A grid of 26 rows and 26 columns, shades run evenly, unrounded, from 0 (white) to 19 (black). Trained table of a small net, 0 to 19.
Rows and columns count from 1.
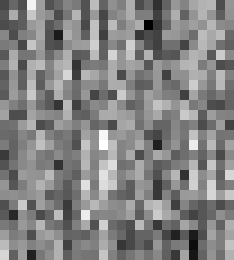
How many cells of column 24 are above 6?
20
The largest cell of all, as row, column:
3, 17
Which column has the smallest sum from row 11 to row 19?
12
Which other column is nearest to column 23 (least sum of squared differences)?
11
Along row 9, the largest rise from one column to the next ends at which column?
5
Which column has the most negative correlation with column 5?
18
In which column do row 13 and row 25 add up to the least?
7
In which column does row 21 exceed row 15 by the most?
22
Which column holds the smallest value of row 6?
13
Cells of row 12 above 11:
5
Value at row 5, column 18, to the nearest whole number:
14
